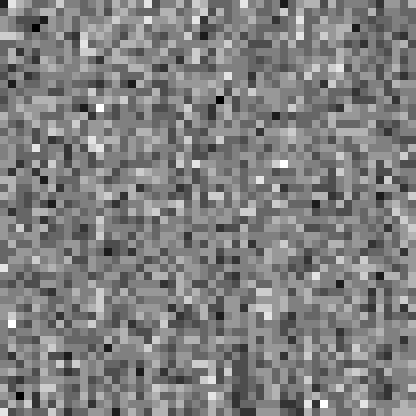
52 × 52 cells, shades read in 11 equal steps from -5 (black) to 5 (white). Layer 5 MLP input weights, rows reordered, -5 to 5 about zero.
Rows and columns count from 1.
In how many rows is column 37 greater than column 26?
23
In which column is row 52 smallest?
15
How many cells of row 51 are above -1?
36
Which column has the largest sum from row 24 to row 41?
13
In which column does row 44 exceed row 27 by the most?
2
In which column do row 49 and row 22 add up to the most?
43
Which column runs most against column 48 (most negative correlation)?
40
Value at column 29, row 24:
0
